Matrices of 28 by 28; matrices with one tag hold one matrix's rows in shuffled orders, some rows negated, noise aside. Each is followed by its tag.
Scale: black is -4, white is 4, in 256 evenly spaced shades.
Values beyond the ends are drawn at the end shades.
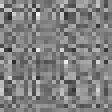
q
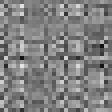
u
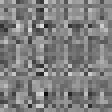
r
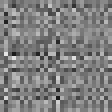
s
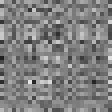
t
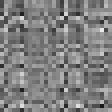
u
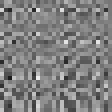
q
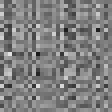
q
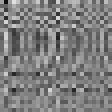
s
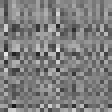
s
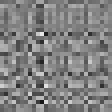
r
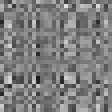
q
